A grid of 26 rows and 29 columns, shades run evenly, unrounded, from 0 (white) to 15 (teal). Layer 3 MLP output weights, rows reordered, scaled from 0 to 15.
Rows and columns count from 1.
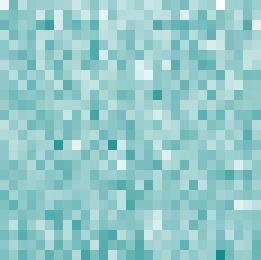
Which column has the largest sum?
15
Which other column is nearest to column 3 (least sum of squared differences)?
1
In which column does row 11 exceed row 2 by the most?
12
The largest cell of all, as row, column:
26, 25
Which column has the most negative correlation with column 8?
27
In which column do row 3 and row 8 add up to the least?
17
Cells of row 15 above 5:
23
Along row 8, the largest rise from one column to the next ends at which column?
18
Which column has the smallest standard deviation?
4
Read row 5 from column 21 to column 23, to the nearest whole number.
5 9 4
